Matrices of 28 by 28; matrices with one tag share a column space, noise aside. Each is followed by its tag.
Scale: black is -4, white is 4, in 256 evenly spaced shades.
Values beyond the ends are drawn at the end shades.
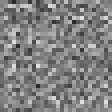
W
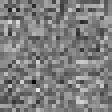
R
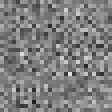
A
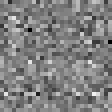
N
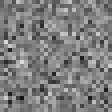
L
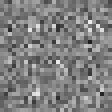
N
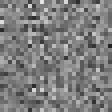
W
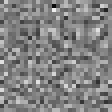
R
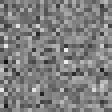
A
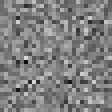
R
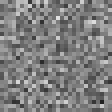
R
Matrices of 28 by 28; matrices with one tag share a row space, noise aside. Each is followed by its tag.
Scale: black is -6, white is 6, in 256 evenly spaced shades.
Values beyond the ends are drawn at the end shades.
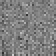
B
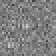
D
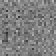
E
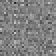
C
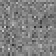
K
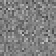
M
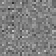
D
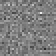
K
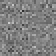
D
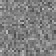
C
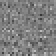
K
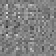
E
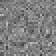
C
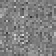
C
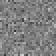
C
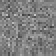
K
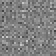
B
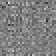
D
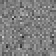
B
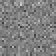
B
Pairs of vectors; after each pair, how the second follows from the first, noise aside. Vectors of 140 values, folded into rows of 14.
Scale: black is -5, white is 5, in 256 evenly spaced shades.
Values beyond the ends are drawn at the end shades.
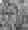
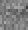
wrapped around, negated, shrunk.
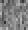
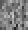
wrapped around.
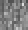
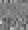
wrapped around, partly zeroed.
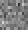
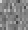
wrapped around, negated, partly zeroed.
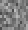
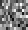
reversed, negated, scaled up.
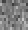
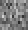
wrapped around.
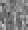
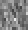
wrapped around.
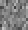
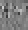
wrapped around, negated, partly zeroed.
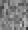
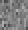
wrapped around, partly zeroed.
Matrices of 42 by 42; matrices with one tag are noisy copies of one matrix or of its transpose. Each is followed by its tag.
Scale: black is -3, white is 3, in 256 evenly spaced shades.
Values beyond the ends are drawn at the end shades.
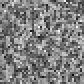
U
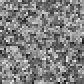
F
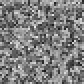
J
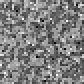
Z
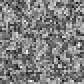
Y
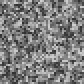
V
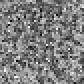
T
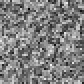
Z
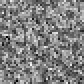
F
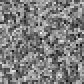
Z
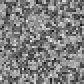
J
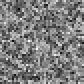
Y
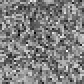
T
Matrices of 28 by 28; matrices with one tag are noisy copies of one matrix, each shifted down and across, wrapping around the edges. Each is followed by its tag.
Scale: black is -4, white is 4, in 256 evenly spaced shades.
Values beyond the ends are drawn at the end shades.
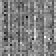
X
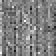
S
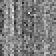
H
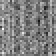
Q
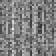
X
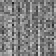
S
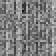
X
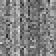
H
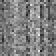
H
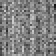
Q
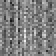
Q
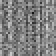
Q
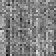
X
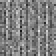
S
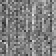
X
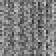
Q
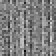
S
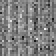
X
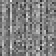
S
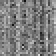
Q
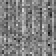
X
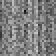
H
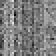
H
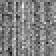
Q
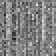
X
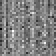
Q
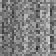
H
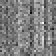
H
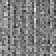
S
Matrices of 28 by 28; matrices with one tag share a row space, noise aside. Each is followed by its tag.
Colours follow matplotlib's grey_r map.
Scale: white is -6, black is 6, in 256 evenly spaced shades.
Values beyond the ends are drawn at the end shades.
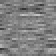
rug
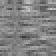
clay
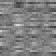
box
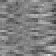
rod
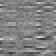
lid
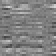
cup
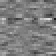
rod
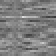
clay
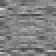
rug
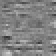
cup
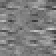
rod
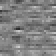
box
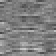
rug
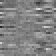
lid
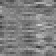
lid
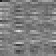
box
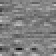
box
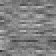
rug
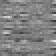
cup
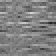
clay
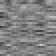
rug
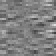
rod
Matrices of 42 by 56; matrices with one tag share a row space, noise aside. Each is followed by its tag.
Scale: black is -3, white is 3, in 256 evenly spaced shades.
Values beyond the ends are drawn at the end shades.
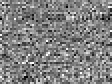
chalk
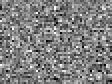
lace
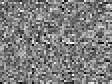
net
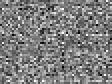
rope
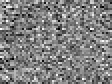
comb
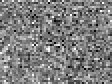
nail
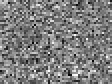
nail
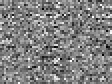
lace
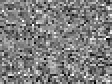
net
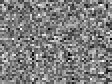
net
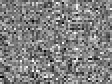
nail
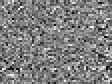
net
